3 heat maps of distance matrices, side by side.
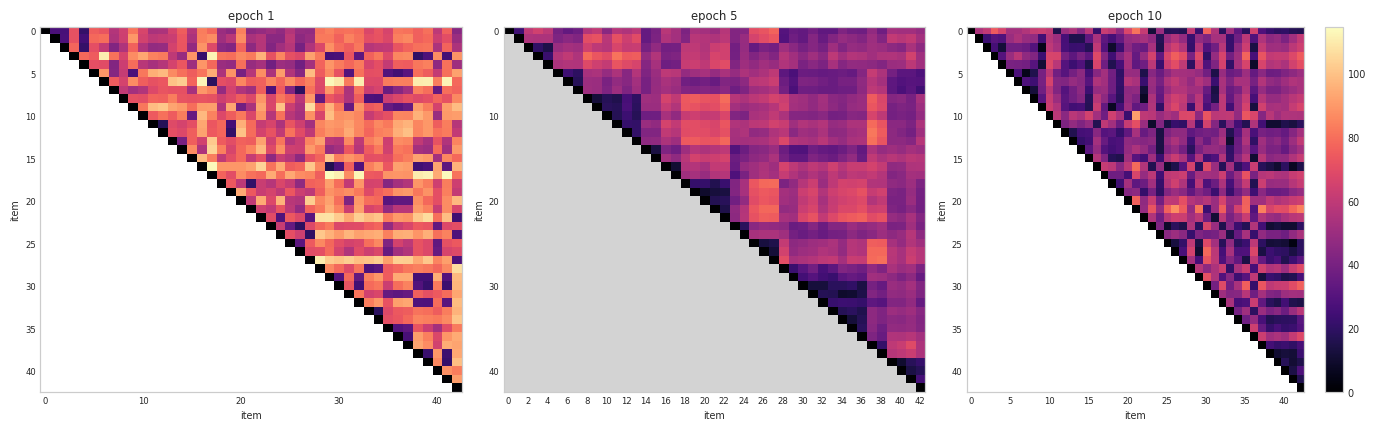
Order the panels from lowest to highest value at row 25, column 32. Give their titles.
epoch 10, epoch 5, epoch 1
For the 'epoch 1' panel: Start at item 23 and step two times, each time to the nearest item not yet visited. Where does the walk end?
7
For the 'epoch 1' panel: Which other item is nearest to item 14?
13
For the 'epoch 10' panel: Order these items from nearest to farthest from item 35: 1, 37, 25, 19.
25, 37, 19, 1
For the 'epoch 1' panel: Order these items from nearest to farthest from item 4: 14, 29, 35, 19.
19, 35, 14, 29
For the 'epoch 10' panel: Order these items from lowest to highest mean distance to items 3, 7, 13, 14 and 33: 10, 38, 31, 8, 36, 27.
36, 8, 31, 38, 27, 10
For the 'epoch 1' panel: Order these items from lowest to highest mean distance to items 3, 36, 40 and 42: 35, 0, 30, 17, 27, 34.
35, 0, 30, 27, 34, 17
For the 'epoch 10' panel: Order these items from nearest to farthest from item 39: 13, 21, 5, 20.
5, 13, 20, 21
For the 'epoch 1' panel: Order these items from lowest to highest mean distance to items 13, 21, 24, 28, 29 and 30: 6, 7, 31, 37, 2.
2, 7, 31, 37, 6
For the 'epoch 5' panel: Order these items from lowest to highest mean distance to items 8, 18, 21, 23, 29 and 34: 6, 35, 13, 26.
6, 35, 13, 26
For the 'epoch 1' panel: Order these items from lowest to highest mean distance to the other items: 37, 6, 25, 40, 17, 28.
25, 40, 37, 28, 6, 17
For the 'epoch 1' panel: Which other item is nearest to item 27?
24
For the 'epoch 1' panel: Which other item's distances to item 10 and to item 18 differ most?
21
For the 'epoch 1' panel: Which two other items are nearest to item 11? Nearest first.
12, 19
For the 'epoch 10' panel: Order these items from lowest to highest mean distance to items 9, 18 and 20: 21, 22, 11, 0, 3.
3, 22, 21, 11, 0
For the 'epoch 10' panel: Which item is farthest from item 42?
21
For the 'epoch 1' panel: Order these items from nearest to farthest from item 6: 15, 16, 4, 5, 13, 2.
2, 4, 15, 5, 13, 16
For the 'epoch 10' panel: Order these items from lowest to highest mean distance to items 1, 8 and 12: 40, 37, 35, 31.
31, 40, 37, 35
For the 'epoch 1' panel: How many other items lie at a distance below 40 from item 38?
7
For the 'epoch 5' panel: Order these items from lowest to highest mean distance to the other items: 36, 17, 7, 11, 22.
7, 36, 17, 11, 22
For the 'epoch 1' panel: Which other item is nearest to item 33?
34
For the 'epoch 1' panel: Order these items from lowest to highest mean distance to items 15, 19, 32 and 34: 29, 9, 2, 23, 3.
2, 23, 3, 29, 9
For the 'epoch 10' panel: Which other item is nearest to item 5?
7
